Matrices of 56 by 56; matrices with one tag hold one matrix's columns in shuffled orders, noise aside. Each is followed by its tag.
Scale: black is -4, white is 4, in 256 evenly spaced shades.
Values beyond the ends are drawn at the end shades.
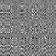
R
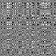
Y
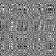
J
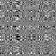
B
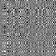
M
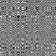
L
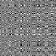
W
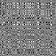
Y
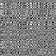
Y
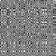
M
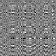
R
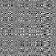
W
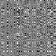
M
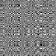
W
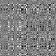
J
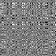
Y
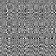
R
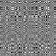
L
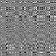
L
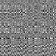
R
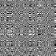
W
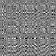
R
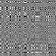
L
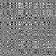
Y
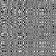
M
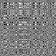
Y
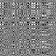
Y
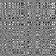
Y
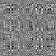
J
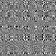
B
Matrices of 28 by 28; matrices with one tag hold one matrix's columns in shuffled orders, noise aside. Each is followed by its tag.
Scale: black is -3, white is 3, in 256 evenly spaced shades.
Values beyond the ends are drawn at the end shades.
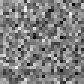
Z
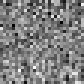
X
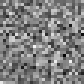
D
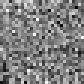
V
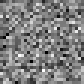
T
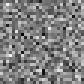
T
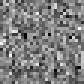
D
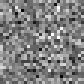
Z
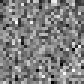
X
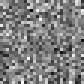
V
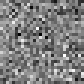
T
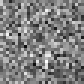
D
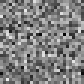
D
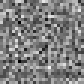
Z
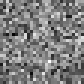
D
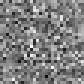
Z
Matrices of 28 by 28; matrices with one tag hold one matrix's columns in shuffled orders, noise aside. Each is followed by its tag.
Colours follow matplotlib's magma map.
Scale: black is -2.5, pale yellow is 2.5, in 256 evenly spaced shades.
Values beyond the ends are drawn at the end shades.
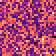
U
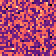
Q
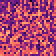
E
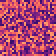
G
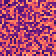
U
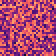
Q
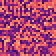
G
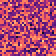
U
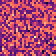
Q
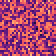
Q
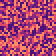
U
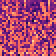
E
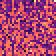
E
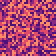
Q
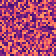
U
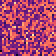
Q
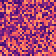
U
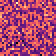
Q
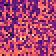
E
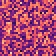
Q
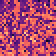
E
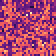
E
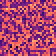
U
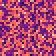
U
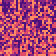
E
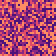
G
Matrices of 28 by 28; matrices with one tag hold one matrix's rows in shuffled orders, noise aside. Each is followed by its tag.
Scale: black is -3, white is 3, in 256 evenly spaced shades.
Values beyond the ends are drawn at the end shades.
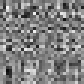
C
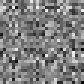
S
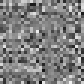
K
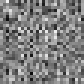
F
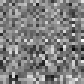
S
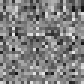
S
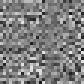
K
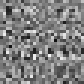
C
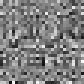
S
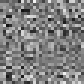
C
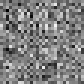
F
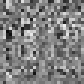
C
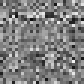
S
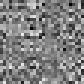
K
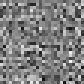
K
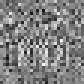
F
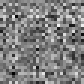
S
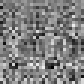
S
